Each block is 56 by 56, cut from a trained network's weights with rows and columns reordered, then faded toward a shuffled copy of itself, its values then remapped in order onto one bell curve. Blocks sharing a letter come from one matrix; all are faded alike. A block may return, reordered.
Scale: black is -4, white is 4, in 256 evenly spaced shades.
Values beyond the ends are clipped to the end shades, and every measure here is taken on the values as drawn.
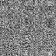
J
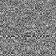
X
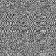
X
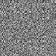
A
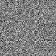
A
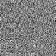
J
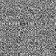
A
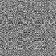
X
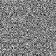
J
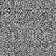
J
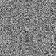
J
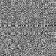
X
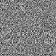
A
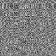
J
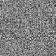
A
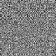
X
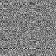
X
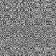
X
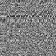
X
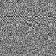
X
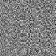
J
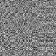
X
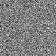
J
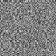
J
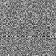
X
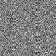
J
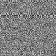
X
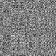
X
